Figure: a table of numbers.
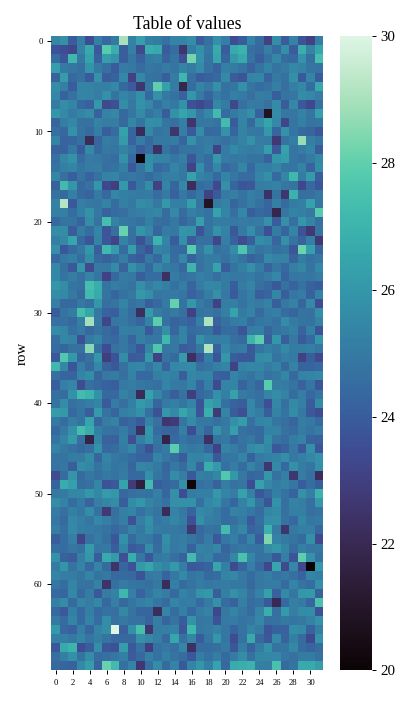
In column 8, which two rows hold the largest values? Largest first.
0, 21
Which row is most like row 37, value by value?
46
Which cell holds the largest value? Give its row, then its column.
65, 7
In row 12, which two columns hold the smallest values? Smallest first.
12, 19
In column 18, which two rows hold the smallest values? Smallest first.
18, 44
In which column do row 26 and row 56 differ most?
13
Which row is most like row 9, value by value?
54
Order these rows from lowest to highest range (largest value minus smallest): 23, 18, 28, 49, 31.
28, 23, 31, 49, 18
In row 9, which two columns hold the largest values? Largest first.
20, 25
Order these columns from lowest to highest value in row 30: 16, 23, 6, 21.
16, 6, 23, 21
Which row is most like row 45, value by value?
29
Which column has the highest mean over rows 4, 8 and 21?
15
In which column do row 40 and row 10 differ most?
10
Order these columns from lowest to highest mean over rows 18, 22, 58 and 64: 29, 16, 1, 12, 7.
7, 29, 16, 12, 1
